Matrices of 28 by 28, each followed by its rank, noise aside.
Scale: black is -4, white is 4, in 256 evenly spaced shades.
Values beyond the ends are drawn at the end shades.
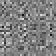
three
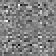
six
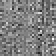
five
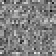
six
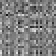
three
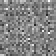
six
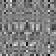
three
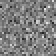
six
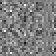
four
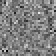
seven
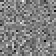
seven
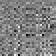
three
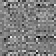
three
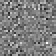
six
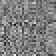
five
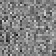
seven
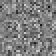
six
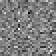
five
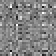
three
